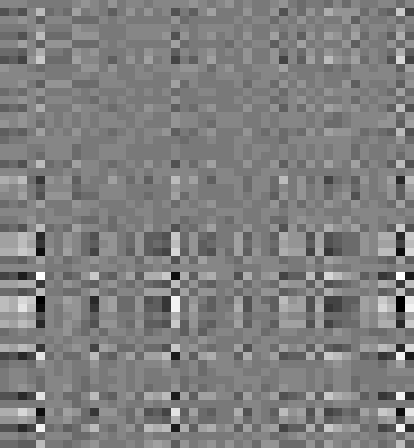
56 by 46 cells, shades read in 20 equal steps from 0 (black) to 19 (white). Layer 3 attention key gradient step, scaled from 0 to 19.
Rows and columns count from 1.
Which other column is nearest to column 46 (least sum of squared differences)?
20
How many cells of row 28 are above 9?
22
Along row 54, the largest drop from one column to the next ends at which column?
46
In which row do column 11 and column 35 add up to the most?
35
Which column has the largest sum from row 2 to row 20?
45
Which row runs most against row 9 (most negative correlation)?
18
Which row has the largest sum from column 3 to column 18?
54
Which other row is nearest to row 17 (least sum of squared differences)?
14
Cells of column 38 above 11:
4
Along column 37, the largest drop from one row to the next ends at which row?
36
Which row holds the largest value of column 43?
39
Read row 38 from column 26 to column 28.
8 12 6
